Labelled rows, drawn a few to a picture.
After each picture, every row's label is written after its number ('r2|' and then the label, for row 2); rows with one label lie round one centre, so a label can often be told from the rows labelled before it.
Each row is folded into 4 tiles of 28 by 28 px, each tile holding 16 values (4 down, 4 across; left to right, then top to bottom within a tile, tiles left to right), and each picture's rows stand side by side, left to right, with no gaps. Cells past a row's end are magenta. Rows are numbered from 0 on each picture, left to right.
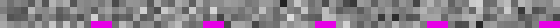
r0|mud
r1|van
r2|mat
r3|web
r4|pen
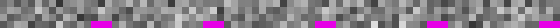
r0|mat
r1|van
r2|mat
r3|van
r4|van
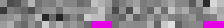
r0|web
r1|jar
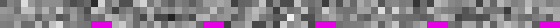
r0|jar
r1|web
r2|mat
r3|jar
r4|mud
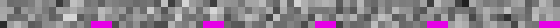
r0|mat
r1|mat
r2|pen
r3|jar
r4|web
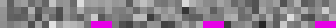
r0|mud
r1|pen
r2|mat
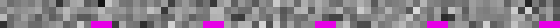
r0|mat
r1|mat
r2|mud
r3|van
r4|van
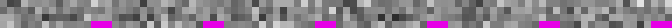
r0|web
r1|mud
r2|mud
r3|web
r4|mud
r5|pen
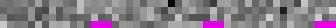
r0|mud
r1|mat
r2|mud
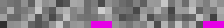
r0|mat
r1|mud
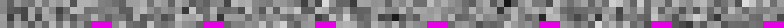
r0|mud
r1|van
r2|jar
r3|web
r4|mat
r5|mud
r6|pen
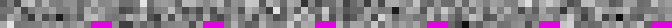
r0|web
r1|pen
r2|van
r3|mud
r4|pen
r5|web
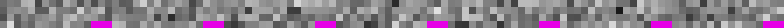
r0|van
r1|web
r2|pen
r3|mat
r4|pen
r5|mud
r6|mud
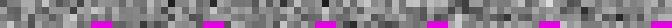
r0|van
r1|mat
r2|mat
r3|pen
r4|web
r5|web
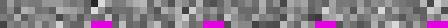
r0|jar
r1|van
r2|mat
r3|jar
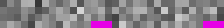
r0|van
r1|van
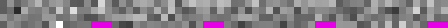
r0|jar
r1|pen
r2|pen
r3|mud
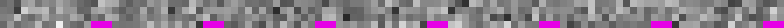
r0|jar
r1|mud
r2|mat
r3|mud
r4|web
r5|pen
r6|mat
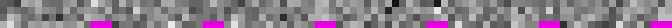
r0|web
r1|jar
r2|web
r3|mat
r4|van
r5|mat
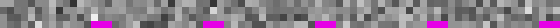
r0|mud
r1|mat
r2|web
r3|van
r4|mud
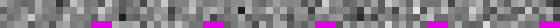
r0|mat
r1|mud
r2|jar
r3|mud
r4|van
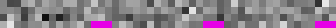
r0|web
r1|van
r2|jar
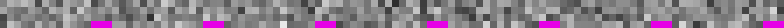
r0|van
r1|mud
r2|jar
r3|mat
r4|mud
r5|web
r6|van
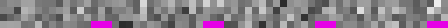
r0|van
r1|pen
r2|mat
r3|jar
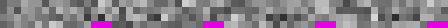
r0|jar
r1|pen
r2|web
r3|web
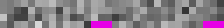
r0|mud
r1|van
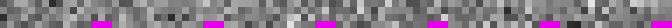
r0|van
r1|web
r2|van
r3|jar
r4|mud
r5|pen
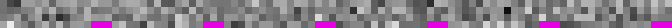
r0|web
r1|van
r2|pen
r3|jar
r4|mud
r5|pen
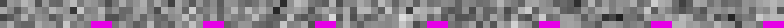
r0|van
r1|van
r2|mat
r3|van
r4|mud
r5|web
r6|web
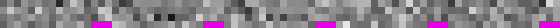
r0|mat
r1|web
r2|web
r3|van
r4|jar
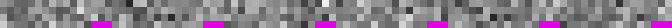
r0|mud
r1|web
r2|jar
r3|van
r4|web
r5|mat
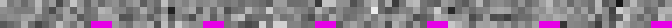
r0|mat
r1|mud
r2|jar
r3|mat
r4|web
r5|mat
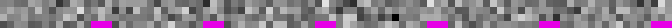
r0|mat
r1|jar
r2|jar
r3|web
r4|van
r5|jar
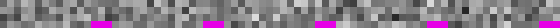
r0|van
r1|van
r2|pen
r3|web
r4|jar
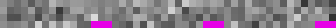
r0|mud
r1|pen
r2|van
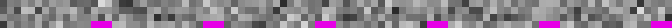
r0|jar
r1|web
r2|mat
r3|mud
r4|web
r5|van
